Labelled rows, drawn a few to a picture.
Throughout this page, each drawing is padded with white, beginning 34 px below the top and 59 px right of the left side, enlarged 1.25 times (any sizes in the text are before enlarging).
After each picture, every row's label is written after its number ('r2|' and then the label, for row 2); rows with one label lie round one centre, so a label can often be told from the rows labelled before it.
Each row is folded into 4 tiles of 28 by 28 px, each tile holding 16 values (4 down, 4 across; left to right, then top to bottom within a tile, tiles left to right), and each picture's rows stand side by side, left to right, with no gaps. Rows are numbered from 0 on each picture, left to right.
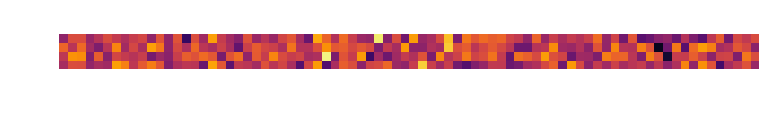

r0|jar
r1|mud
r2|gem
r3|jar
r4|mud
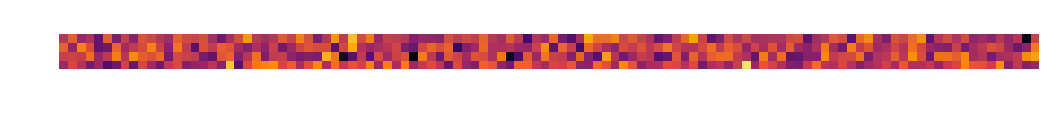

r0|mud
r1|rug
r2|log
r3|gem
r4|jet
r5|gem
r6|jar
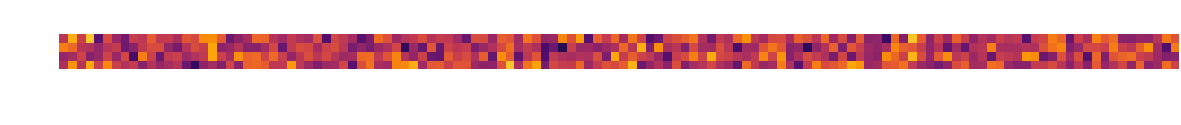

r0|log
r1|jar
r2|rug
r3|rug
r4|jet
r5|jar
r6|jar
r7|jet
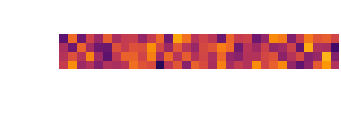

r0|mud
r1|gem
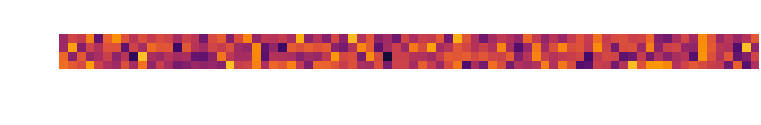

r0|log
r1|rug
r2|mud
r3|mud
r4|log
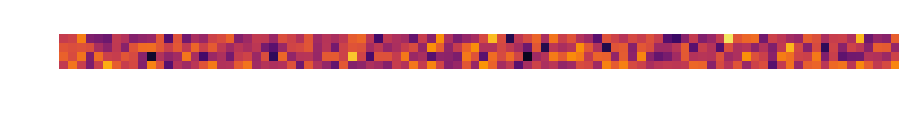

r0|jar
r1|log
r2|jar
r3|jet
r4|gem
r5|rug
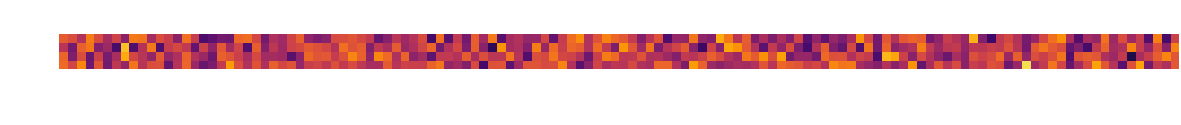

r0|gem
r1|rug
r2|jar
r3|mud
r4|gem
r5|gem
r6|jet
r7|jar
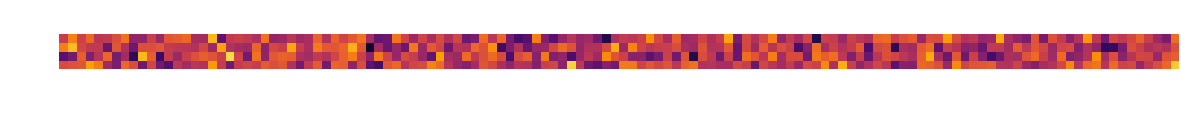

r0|log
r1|mud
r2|jar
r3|jar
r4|log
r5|mud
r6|rug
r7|rug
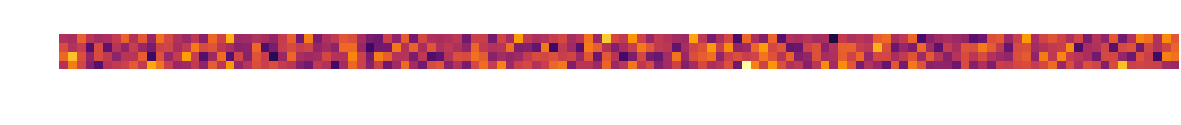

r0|jar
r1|log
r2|jar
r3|gem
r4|jet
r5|mud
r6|mud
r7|gem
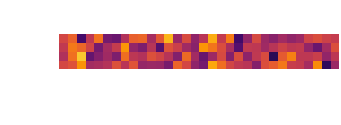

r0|gem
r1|log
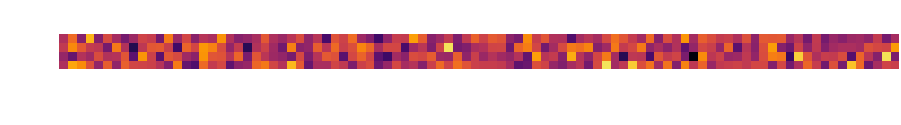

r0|log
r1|jar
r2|jet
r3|jet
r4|log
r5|jar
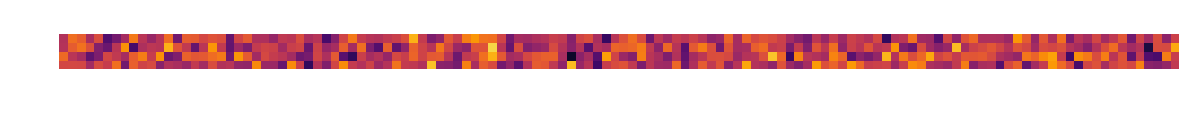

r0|gem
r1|jar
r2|jet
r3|jar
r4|jet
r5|jar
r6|mud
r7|jar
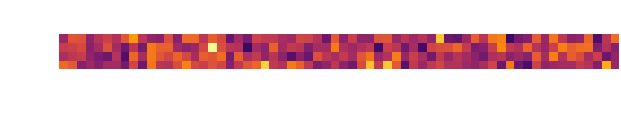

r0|jet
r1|jar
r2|rug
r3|jet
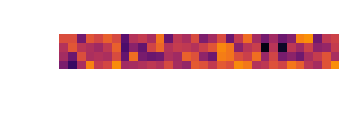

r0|rug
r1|rug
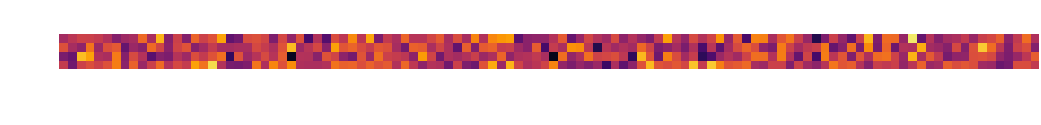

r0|rug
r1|jar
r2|log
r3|log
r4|rug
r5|gem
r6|mud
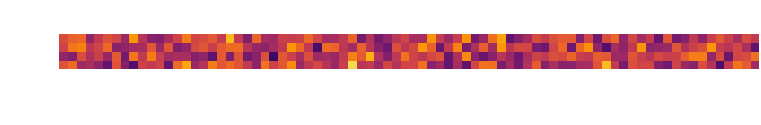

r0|jet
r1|log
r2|mud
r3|jet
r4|mud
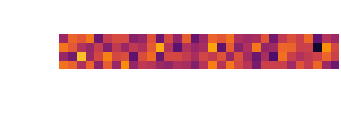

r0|log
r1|log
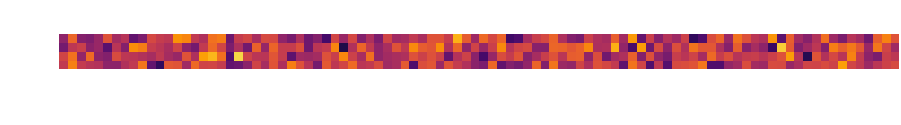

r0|mud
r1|jar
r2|mud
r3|jet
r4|mud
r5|mud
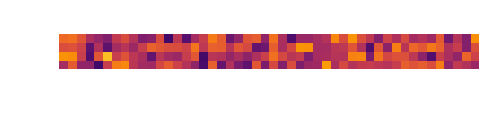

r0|jar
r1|jet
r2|jar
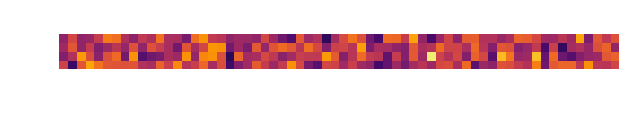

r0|rug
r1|jar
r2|jet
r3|rug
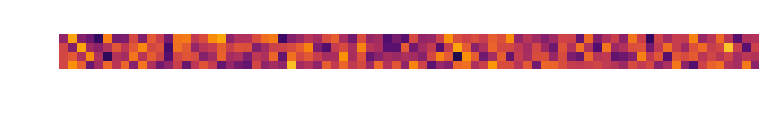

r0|mud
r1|jet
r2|gem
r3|log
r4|jet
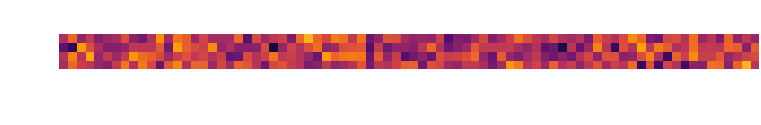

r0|mud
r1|gem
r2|jar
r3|rug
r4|jet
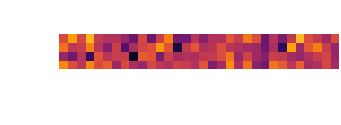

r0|log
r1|rug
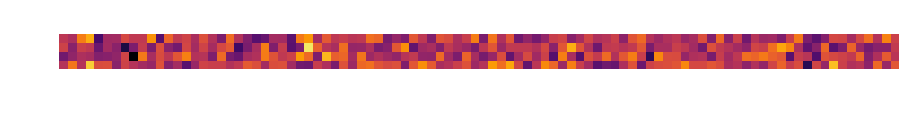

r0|log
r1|gem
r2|gem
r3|log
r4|jar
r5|gem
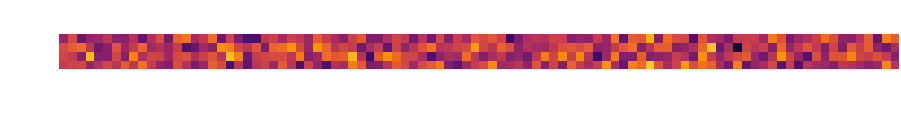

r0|mud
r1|mud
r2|jar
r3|jet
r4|log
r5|jet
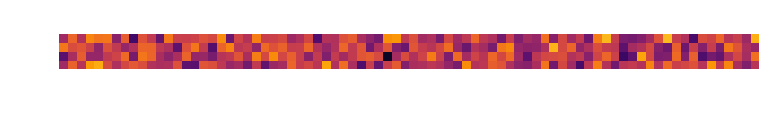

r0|log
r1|jet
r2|jet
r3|mud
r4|rug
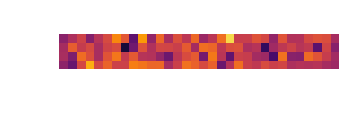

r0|rug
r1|log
